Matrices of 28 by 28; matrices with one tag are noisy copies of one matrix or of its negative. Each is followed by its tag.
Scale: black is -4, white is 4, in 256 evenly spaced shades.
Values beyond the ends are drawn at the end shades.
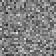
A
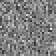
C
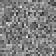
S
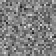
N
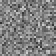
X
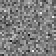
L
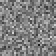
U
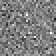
X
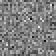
C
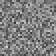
X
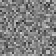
X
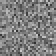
S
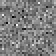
L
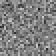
N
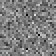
S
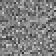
S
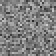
A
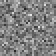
N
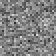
A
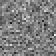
A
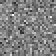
N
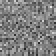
C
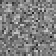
N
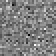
L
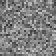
L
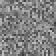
C
